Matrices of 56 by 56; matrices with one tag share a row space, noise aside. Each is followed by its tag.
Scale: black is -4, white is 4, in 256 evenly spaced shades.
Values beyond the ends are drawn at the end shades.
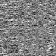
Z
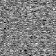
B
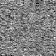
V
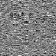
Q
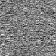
V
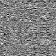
B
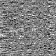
Z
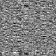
Q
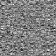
V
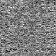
V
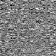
V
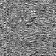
B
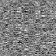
Q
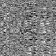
B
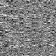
Z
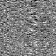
B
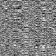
Q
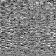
V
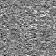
B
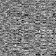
Q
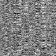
Q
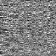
Z
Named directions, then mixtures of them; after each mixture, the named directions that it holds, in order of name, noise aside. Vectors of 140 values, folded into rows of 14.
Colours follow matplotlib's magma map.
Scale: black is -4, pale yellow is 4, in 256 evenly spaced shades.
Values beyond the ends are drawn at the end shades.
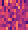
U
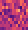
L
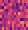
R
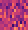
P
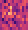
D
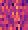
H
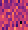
P, R, U.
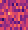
D, H, R.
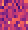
R, U.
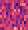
L, P.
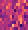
P.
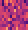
P, U.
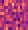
H, R, U.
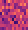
D, L.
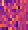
U.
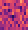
L.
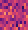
D, P.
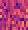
L, P, R.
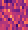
L, U.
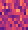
L.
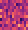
H, P, R.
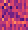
D, H, R.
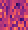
P, R.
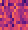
H, P, U.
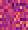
H, R.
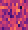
D, L, R.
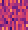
D, R, U.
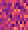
L, P.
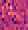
D, H, L.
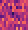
D, H.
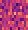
D, P, R.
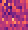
D, H, U.
